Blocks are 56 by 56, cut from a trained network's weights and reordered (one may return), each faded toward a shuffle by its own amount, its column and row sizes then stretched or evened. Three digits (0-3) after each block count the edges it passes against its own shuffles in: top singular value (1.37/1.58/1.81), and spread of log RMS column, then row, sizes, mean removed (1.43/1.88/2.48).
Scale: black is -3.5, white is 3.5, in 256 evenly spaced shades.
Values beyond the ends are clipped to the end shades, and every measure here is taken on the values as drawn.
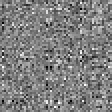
3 2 2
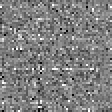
0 2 1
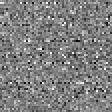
0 0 3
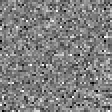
0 0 2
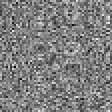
3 1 0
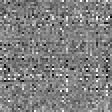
1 2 2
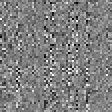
3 3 1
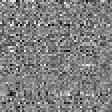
3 1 3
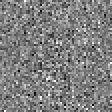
1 2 0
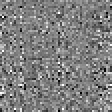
2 3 2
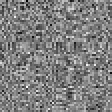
3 1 0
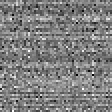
3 2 0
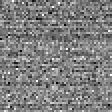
2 0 0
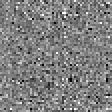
1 1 2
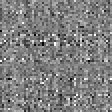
1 0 3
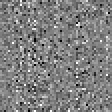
0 3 0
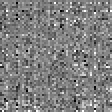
0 3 2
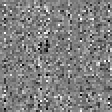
0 3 2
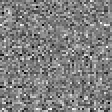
1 0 2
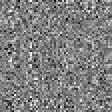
3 2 1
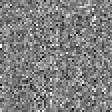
1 2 0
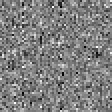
1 2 0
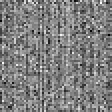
3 0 0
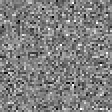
1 0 2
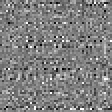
2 1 3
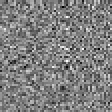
3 1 2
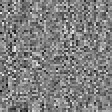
3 2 0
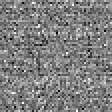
1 1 0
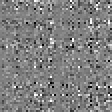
0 3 3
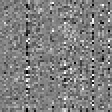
3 3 0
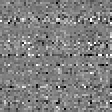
1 2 3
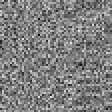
3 0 0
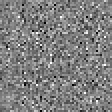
1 2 1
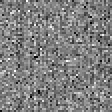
0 0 0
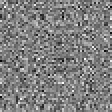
2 2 1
